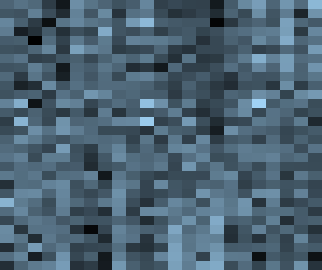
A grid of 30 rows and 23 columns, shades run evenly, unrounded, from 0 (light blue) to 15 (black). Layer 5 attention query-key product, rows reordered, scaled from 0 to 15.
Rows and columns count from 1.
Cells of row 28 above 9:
8
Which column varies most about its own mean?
16
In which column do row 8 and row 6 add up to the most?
5
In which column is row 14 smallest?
11
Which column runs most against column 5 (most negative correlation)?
23
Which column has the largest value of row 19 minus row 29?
13
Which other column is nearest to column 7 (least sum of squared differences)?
6
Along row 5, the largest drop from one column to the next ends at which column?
4
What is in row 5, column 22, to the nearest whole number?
8
